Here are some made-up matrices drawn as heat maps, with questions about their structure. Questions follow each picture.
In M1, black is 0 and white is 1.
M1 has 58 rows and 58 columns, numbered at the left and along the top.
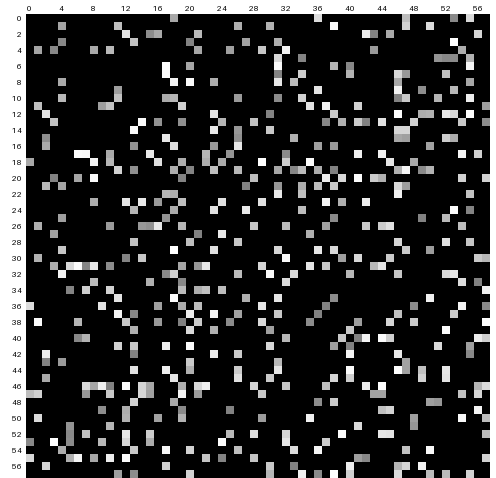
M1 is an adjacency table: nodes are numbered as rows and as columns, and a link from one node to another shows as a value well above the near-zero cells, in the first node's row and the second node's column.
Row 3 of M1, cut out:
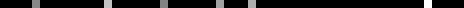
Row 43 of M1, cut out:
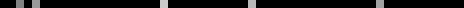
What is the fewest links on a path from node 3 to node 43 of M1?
2
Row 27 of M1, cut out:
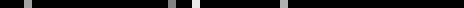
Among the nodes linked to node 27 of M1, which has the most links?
node 21
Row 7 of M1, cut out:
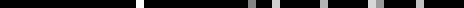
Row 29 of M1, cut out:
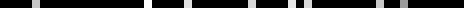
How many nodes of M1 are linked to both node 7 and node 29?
2
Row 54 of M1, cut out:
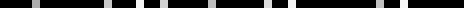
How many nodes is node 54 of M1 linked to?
9
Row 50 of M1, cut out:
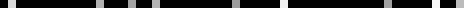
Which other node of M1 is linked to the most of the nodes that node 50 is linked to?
node 38
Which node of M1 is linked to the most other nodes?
node 46
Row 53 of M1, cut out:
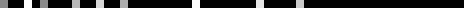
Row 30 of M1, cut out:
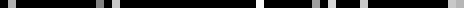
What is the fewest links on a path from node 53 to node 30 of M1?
2
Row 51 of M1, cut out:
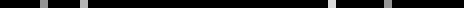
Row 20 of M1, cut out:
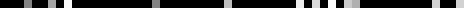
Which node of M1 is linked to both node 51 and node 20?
node 41
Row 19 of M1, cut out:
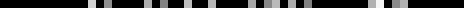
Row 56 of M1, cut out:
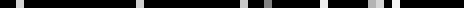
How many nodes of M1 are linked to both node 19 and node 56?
4
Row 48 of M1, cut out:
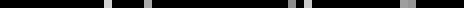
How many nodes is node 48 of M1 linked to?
6
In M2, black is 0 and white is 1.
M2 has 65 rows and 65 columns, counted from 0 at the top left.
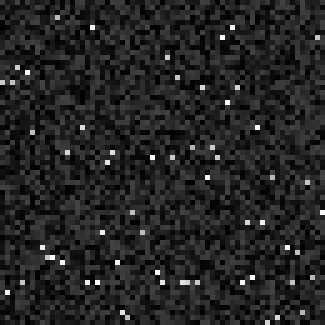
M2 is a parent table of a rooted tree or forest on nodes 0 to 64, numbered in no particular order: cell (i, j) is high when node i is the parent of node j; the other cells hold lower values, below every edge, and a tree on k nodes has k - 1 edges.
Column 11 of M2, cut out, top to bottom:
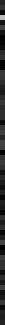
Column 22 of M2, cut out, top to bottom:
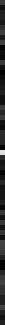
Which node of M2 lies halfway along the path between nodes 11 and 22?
13
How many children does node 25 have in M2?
2
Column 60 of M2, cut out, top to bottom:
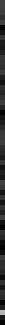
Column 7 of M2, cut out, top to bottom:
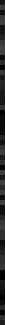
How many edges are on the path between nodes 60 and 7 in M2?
4
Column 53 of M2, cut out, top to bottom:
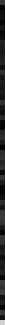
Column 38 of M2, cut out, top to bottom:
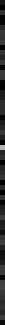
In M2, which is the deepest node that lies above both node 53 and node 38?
29
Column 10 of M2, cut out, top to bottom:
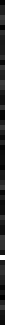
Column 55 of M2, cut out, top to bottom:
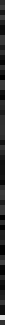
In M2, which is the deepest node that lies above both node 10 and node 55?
63
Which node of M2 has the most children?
56
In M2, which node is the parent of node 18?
5
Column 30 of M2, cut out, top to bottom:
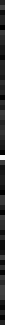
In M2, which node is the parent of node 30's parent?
54
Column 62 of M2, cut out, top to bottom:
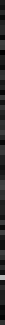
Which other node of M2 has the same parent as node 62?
50
